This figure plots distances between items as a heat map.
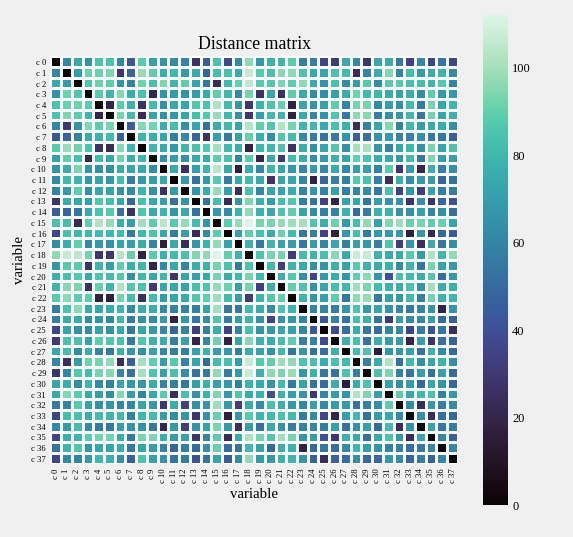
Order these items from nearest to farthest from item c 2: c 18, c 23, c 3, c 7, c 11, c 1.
c 7, c 1, c 11, c 3, c 23, c 18
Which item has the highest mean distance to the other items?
c 15
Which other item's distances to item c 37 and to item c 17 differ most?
c 10
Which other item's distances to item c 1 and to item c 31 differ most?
c 28
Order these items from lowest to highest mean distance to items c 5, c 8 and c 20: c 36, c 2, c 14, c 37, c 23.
c 36, c 23, c 37, c 14, c 2
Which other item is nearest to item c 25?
c 37
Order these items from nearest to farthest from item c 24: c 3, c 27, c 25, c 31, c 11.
c 11, c 31, c 25, c 27, c 3
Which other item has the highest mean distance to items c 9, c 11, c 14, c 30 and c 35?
c 18
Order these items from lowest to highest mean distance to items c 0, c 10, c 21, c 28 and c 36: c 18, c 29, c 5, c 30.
c 29, c 30, c 5, c 18
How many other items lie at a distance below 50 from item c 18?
4
